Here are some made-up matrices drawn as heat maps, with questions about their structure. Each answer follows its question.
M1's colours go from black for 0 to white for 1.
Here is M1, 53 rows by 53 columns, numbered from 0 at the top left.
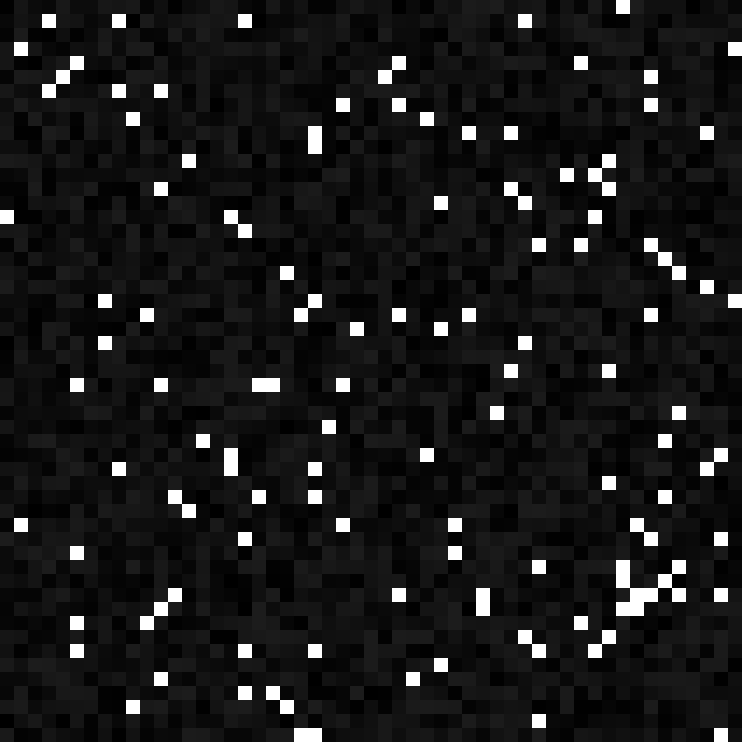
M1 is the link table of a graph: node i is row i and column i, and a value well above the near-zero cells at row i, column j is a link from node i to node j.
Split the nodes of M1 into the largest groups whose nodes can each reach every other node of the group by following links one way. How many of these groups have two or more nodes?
1
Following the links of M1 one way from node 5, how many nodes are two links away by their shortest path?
10
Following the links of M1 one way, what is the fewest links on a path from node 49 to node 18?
5
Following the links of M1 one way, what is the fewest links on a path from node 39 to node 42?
3
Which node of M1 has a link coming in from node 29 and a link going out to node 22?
node 35
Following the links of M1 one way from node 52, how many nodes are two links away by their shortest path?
6
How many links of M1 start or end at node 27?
6
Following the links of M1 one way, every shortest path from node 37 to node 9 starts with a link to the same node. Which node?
node 1
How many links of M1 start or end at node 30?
3
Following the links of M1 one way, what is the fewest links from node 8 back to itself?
3
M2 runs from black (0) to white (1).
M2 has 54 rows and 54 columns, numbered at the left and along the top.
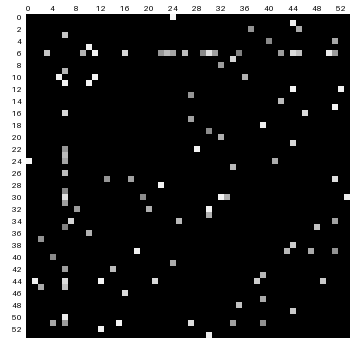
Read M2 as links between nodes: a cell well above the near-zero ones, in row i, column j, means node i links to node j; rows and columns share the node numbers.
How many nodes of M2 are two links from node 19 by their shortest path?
4
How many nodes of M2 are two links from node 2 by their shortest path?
1
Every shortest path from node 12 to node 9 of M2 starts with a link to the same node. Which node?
node 44
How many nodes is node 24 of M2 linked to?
3
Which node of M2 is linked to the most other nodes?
node 6
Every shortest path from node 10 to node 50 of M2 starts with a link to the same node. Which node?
node 11
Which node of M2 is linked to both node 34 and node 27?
node 51
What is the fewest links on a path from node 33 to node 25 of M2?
5
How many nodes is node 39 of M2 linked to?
4
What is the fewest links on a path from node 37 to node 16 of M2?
4
